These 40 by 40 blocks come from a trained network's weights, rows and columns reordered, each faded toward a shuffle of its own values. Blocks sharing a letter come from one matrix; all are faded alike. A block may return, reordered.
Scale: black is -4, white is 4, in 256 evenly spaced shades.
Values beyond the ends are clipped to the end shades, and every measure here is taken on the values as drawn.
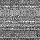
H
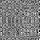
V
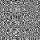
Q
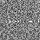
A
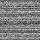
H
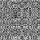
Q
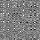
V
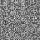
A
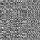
Q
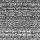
H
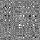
V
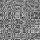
Q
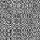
V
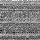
H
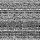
H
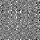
V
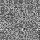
A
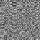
Q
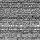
H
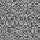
Q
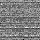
H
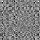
V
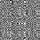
V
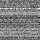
H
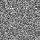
A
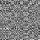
Q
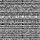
H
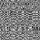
Q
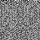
A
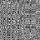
V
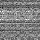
H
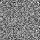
A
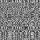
Q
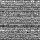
H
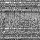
H
